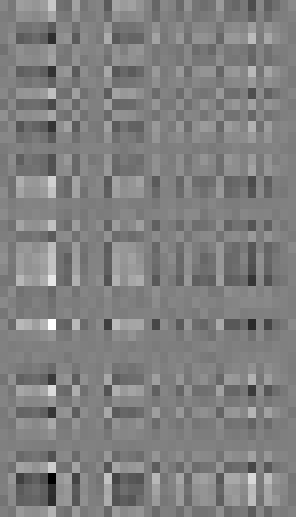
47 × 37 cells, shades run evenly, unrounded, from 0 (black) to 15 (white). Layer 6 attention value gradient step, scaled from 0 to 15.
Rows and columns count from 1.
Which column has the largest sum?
7
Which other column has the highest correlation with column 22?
1
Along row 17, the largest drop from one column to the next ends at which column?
8
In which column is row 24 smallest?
32
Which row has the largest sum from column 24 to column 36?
44
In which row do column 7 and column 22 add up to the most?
30
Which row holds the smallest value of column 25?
26
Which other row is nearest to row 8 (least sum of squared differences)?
3
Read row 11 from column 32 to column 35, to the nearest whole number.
6 8 7 7
